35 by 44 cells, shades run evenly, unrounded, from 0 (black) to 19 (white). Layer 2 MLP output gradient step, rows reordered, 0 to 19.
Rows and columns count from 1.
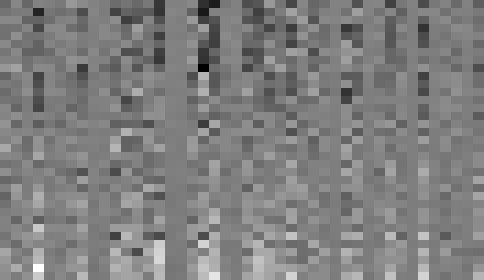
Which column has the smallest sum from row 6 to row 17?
4
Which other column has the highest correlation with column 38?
31
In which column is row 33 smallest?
28
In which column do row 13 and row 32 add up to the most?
15
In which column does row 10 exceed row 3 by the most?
19
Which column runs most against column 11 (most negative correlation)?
17
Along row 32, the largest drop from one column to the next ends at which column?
16
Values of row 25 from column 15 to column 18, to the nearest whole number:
6 9 9 9
